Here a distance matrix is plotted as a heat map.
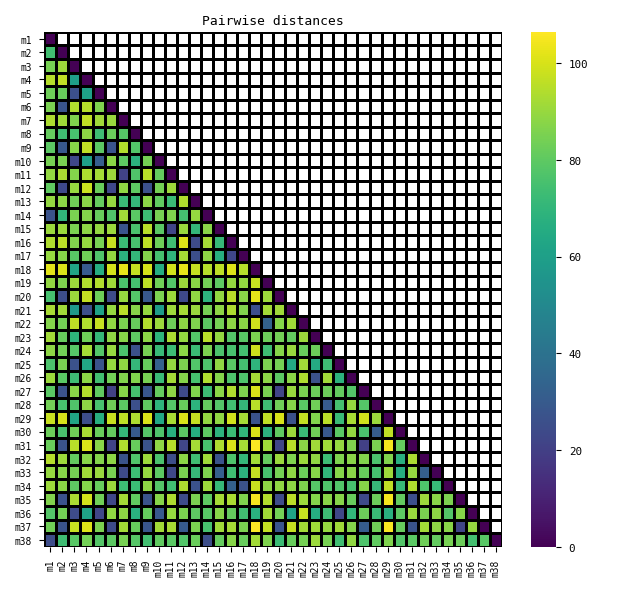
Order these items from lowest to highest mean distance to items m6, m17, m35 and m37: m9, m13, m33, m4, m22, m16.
m9, m13, m16, m33, m22, m4
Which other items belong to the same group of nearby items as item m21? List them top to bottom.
m4, m18, m29
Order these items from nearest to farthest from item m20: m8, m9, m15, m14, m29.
m9, m14, m8, m15, m29
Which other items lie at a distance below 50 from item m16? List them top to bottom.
m13, m17, m34
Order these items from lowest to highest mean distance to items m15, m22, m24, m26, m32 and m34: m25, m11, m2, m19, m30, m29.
m11, m30, m19, m25, m2, m29
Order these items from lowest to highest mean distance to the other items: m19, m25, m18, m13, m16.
m25, m13, m16, m19, m18
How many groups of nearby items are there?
9
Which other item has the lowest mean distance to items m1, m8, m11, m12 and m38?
m14
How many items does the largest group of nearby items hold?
9
